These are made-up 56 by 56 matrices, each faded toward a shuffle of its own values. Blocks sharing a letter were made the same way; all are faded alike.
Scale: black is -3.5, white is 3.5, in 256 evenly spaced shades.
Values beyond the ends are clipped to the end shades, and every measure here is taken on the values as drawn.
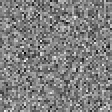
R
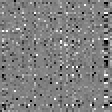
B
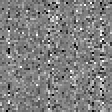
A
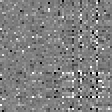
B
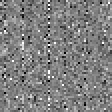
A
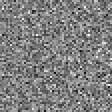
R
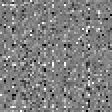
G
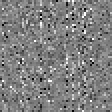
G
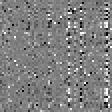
B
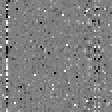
B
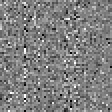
A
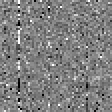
A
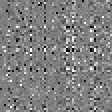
B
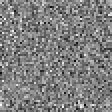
R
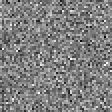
R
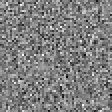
R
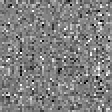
G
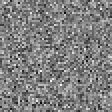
R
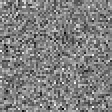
R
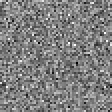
R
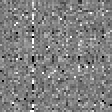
G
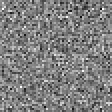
R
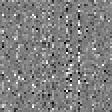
G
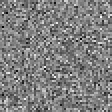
R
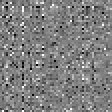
B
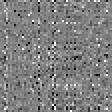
B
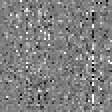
G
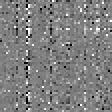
B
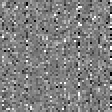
A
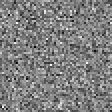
R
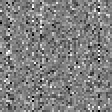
A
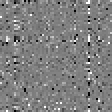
B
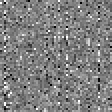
A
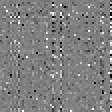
B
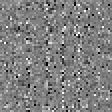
G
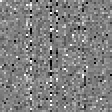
A
